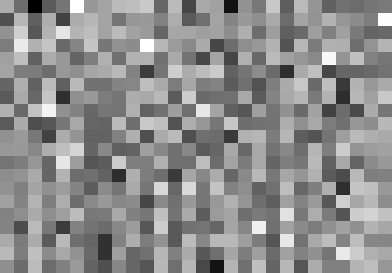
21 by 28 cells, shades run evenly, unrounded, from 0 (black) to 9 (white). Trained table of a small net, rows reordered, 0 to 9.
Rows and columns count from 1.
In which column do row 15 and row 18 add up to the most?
12
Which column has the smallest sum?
8
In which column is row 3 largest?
5
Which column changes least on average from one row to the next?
20
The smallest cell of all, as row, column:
1, 3
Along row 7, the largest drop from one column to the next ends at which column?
25
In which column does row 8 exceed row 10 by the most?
4
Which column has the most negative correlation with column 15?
26
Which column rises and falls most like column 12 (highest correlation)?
27
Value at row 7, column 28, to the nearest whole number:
6
